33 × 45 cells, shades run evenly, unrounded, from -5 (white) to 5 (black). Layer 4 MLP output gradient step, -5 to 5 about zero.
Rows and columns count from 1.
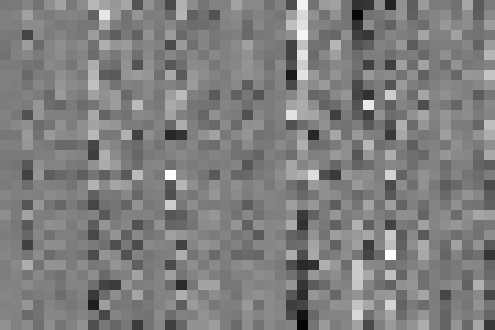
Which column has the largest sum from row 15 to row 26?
9
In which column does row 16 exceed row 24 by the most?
33
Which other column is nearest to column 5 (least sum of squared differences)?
8
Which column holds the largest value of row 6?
27
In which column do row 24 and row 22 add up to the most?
28
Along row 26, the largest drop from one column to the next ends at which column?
36
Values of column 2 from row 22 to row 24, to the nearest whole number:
0 0 0
